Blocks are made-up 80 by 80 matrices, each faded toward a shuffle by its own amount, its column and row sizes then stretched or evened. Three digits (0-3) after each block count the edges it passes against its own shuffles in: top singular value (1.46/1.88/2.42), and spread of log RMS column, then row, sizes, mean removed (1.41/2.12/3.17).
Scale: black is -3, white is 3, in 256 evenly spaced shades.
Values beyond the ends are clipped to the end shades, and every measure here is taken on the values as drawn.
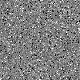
1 0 0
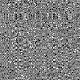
3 1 1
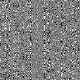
2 3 0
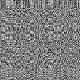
3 0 0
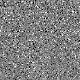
1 1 1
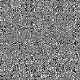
2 2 2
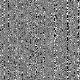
1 3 0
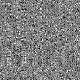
2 1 1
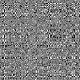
3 2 2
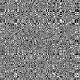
3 2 2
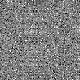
2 0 0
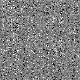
1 2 0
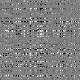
3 2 3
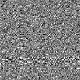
2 0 2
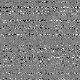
1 1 3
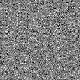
2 0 0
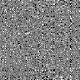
2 2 1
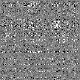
0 2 3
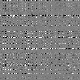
3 2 3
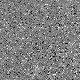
0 0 1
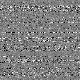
0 0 3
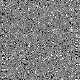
1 1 1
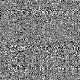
2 0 2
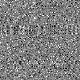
2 0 1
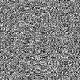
2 0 1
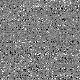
0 1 2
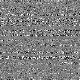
0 0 3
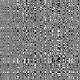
3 3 2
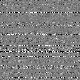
2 0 3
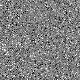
0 1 0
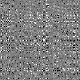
3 2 2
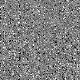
0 2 1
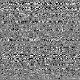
2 1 3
